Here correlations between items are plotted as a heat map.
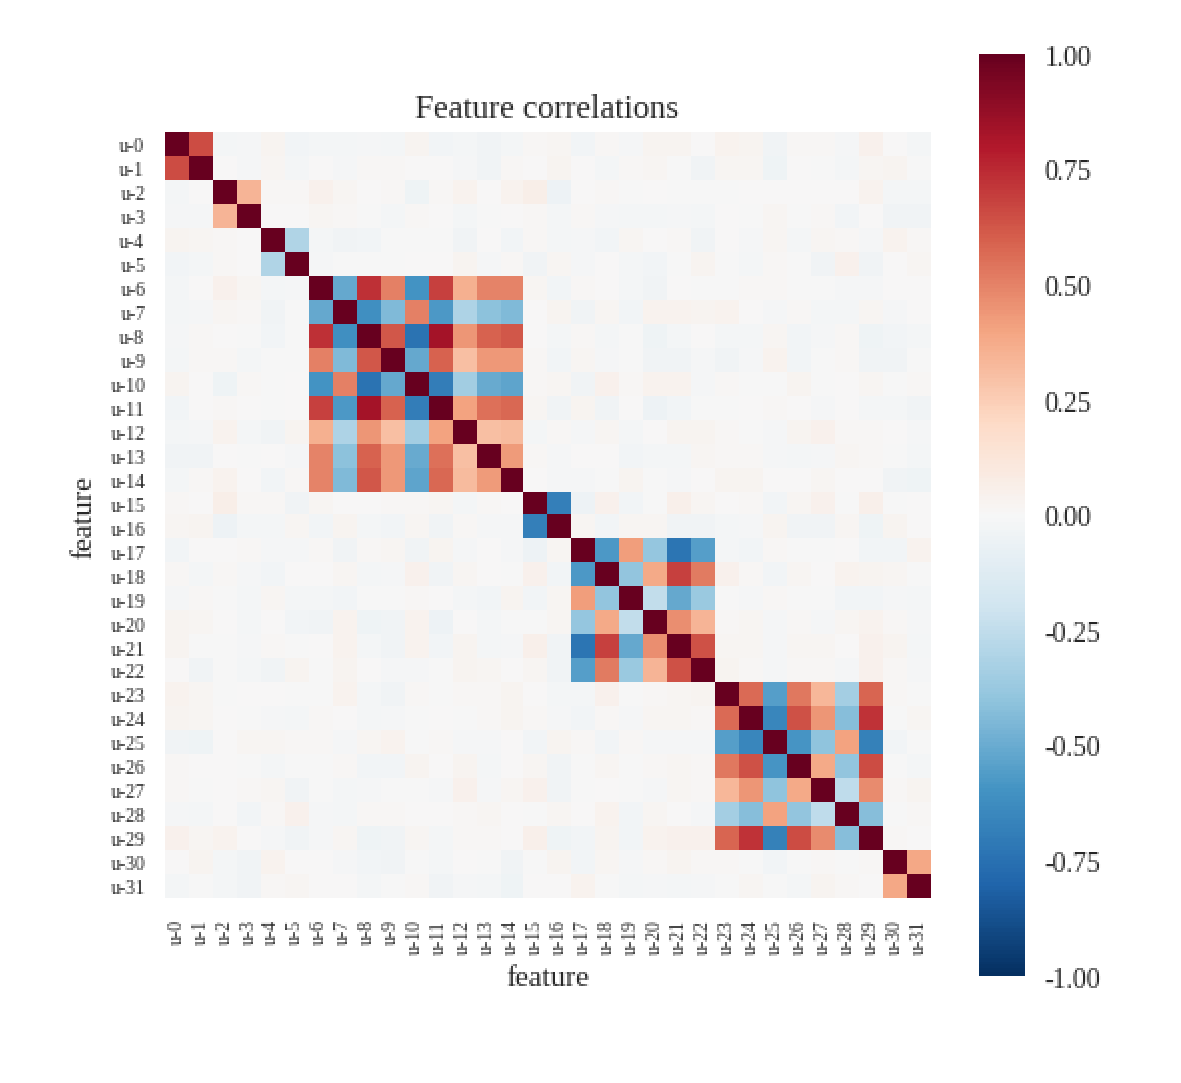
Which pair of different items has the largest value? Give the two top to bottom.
u-8, u-11
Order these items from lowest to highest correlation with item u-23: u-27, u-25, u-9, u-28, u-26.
u-25, u-28, u-9, u-27, u-26
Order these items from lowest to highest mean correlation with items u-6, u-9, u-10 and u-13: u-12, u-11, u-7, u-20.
u-7, u-20, u-12, u-11
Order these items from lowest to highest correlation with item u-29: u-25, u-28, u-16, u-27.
u-25, u-28, u-16, u-27
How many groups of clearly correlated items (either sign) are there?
8
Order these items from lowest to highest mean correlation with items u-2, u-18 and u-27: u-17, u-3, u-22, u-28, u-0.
u-17, u-28, u-0, u-3, u-22
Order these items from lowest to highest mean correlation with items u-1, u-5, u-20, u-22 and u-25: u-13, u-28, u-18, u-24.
u-24, u-13, u-28, u-18
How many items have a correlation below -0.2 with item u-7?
7
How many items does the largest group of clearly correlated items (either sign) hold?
9
